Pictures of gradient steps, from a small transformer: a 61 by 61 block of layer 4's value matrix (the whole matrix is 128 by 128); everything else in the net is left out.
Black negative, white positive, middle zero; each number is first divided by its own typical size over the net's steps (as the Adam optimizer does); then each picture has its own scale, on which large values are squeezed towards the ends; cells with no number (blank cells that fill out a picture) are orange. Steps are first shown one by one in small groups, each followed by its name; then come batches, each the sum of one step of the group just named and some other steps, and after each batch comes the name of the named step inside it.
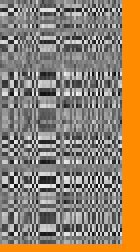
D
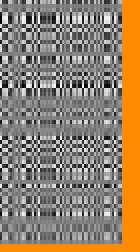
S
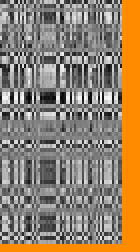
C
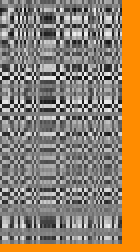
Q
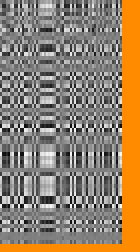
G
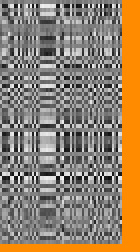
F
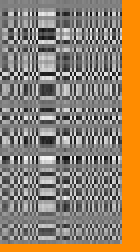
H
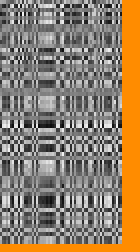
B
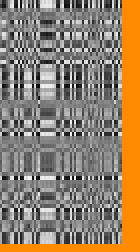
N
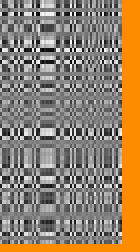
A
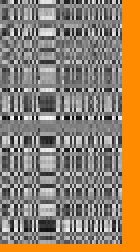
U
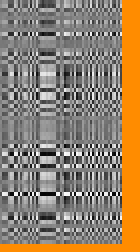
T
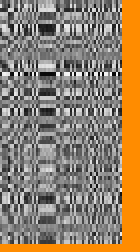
D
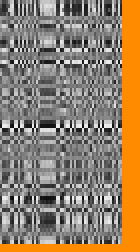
B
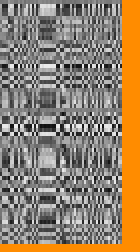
F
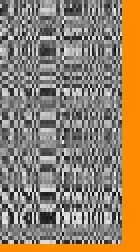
T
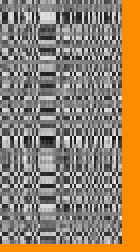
H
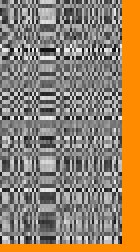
U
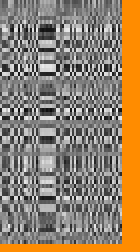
H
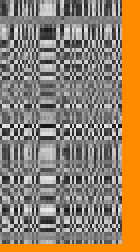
G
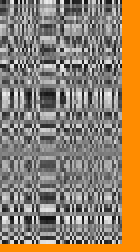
C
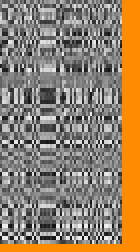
C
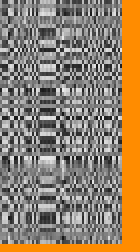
H
